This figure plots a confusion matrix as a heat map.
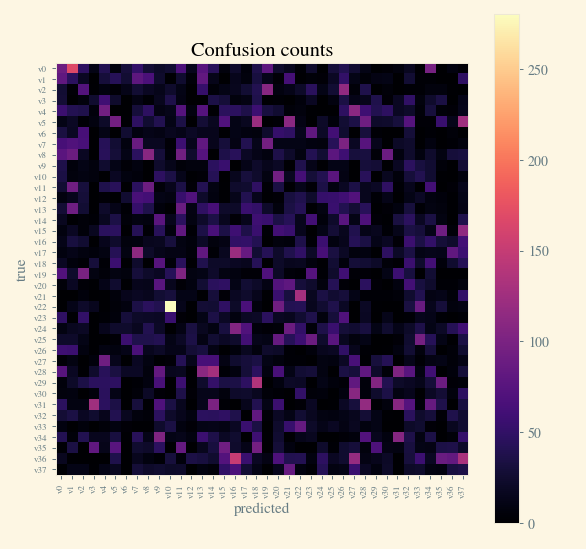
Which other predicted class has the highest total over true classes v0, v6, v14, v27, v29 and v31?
v18
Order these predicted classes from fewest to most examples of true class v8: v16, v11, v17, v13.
v17, v16, v13, v11
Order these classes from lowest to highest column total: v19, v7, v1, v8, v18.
v19, v8, v1, v7, v18
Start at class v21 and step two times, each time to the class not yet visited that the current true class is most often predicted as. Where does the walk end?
v10
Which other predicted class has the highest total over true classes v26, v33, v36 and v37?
v16
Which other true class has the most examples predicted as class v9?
v34
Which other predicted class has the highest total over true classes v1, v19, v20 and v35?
v11
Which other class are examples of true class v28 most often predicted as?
v14
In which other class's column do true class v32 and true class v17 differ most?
v7
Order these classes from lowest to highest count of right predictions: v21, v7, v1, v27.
v21, v1, v27, v7
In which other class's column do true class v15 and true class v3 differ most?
v37
